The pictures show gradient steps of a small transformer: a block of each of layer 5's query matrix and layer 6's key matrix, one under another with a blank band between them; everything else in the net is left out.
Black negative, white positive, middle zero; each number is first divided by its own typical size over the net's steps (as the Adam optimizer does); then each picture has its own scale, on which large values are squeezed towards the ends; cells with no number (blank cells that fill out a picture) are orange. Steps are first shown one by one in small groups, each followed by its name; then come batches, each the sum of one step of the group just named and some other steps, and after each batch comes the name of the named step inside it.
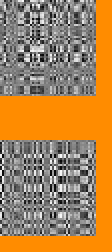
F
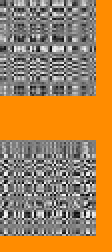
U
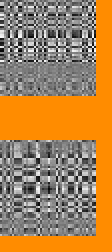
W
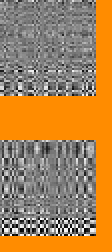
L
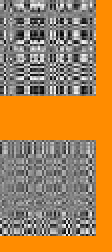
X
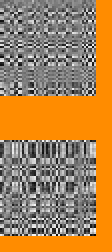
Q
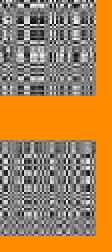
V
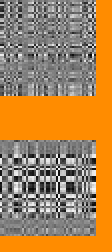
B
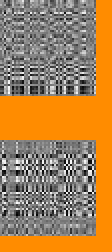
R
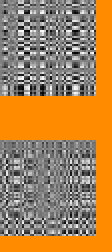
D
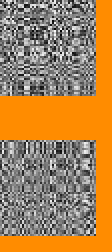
V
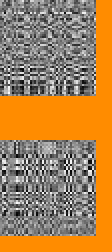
R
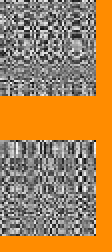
W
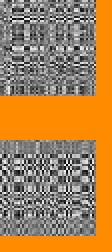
R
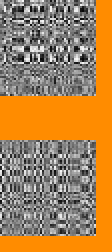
F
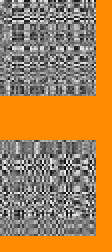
R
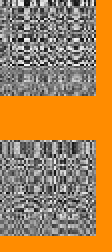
W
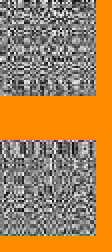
U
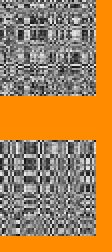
V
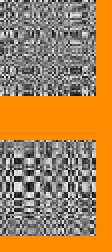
W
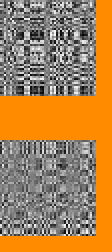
X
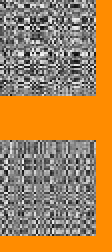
V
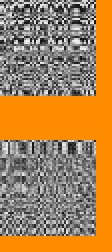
U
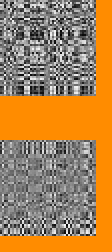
X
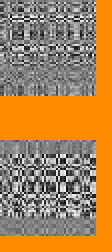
B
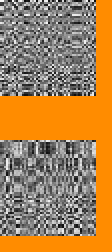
Q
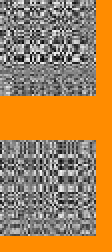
F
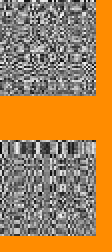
F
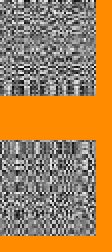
R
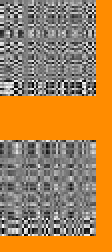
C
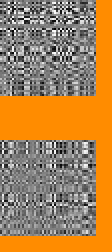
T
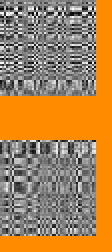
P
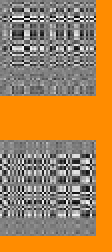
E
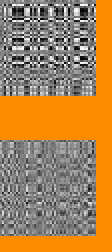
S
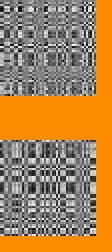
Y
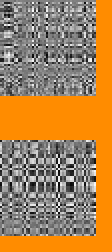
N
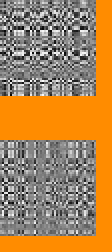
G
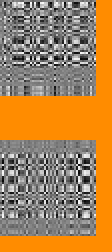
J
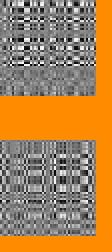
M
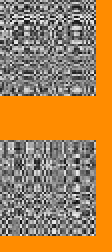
E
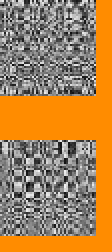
M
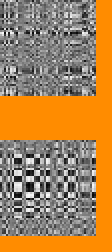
Y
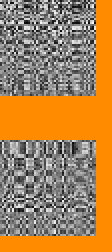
T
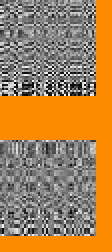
C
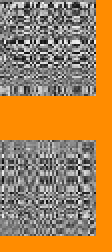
J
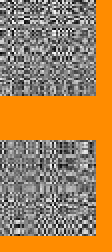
T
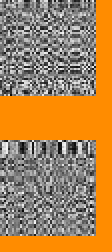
G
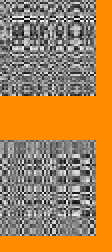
E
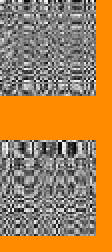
N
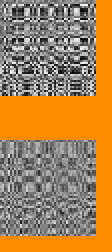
S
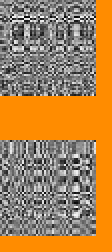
E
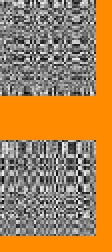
J
